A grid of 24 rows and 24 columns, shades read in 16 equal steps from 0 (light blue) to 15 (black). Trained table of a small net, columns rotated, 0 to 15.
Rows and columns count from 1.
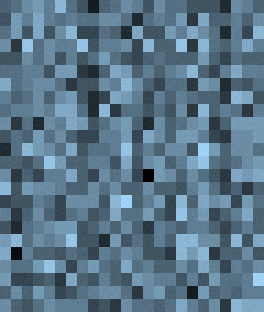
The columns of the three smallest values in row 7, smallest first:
12, 1, 19
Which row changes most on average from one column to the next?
4
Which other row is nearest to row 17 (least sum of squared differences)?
20
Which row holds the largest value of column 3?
22
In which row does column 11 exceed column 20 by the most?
24
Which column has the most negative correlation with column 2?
23
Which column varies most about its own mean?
18
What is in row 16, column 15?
4
